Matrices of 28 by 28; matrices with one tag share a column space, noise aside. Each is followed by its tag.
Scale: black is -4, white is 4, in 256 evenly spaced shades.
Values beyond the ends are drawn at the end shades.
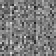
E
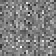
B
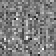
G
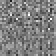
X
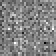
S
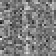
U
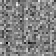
S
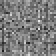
S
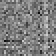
B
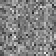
E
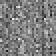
G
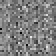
E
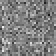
S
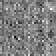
U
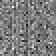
B
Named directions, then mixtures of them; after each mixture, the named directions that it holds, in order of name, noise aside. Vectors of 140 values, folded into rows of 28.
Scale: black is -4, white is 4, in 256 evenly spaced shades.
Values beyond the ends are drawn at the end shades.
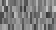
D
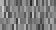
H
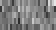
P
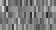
D, H.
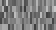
D.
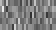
D, H.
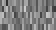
D.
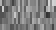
D, P.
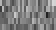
D, P.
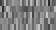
H, P.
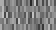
H.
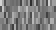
H, P.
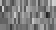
D, P.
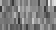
P.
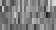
D, P.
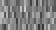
D, H.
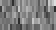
P.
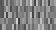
H.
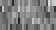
P.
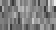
P.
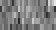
P.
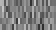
H.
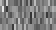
D, H.
